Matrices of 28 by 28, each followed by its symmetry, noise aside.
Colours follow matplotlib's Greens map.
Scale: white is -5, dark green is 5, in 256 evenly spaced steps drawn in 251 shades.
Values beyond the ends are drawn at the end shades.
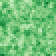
no symmetry.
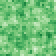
antisymmetric.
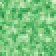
no symmetry.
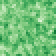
no symmetry.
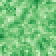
symmetric.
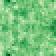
mirrored top to bottom.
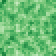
mirrored top to bottom.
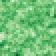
no symmetry.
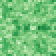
mirrored top to bottom.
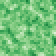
antisymmetric.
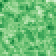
no symmetry.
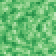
mirrored top to bottom.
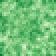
symmetric.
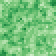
symmetric.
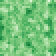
mirrored top to bottom.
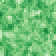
no symmetry.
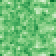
mirrored top to bottom.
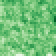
antisymmetric.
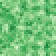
mirrored top to bottom.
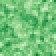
antisymmetric.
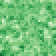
no symmetry.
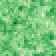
no symmetry.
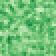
antisymmetric.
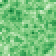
symmetric.
